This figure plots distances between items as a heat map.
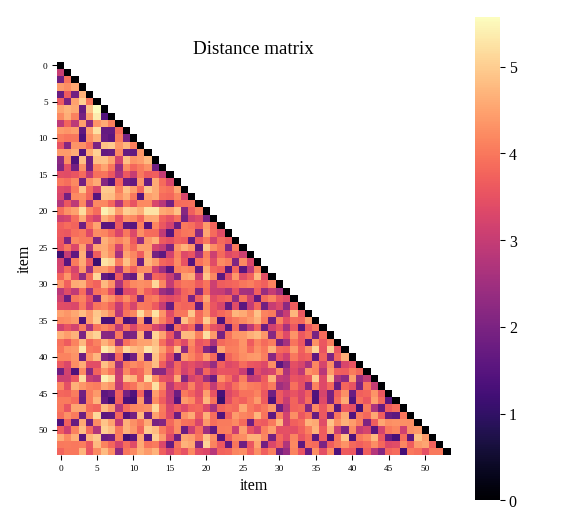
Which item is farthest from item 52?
20
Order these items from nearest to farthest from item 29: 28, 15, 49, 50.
15, 28, 49, 50
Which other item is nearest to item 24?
18
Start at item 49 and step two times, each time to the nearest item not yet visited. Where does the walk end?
26
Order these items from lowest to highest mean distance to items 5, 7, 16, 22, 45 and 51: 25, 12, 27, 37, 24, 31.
12, 37, 31, 24, 27, 25
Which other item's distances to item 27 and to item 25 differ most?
5
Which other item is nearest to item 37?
51
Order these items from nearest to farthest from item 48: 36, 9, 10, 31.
9, 10, 31, 36
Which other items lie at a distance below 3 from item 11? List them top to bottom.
1, 5, 18, 24, 27, 32
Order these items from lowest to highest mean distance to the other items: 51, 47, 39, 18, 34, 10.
10, 51, 47, 18, 34, 39
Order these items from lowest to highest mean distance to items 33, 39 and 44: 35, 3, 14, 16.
14, 16, 35, 3
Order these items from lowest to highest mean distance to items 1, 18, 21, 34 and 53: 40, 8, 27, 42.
27, 8, 42, 40
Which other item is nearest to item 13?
2
